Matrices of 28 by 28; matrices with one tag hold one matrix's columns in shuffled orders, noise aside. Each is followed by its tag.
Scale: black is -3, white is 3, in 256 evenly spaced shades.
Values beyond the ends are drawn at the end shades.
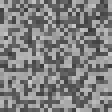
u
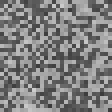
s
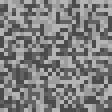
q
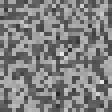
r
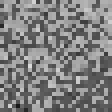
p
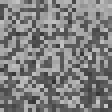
p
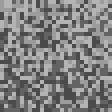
p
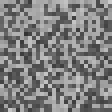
q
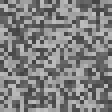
s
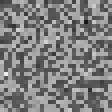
s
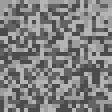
q
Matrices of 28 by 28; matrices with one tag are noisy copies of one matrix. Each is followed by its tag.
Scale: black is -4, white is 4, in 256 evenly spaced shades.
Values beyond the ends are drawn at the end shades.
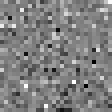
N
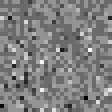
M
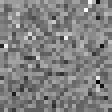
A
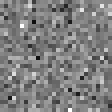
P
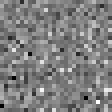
M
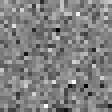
N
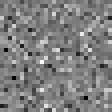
M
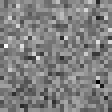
A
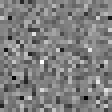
M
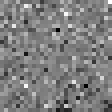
N
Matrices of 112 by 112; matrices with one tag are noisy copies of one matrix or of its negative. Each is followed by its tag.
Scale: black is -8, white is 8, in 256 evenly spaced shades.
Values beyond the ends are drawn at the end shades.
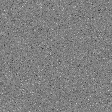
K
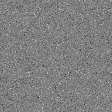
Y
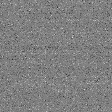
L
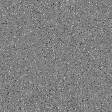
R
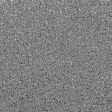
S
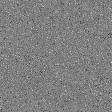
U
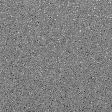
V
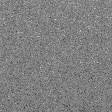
V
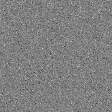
K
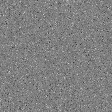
R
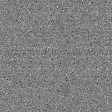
L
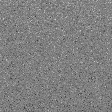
V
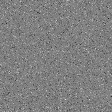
R
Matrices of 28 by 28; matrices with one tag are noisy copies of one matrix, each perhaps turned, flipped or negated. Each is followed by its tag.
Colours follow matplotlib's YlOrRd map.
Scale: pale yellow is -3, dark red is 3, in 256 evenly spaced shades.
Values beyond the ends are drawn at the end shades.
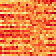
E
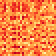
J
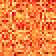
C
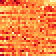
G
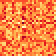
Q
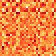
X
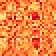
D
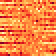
E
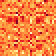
D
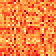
C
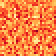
D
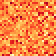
X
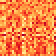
Q
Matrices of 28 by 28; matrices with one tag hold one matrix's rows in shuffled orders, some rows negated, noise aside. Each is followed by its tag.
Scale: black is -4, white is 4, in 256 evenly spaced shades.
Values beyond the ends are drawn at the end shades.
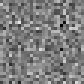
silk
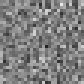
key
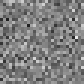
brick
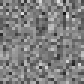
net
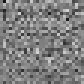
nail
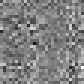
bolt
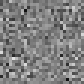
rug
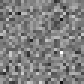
silk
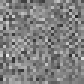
brick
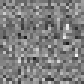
nail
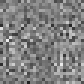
rug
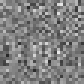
key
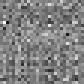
nail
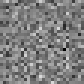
net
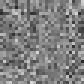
bolt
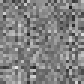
bolt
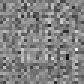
nail
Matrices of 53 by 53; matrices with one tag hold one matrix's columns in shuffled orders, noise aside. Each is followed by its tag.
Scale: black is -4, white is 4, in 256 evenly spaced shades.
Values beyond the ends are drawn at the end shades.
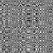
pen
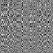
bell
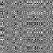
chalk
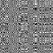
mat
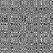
mat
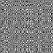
pen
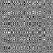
chalk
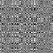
mat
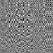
bell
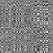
pen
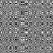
chalk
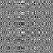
chalk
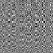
bell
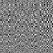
bell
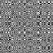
chalk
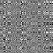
chalk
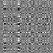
mat
